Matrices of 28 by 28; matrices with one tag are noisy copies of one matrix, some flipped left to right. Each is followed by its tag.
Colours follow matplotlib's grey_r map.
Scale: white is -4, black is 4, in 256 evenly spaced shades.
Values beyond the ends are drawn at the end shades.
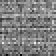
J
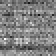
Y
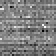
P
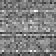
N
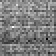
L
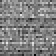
J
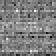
N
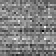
P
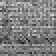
L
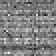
Y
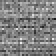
J
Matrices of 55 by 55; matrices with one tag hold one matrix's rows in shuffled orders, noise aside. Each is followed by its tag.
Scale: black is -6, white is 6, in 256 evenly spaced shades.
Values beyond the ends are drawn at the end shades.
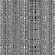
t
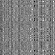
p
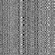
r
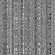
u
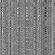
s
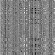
t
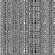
t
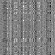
u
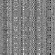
u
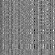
p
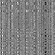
s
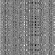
t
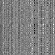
p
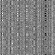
s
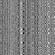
r
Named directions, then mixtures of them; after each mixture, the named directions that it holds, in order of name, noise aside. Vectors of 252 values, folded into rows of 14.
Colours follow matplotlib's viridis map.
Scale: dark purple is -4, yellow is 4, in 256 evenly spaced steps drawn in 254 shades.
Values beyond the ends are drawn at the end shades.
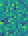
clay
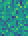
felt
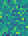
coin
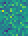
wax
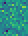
coin, wax.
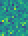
clay.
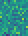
coin.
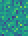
felt.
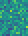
coin, wax.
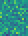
coin.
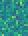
felt.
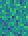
felt, wax.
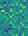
wax.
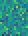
clay, coin.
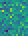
wax.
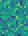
felt.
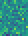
coin.
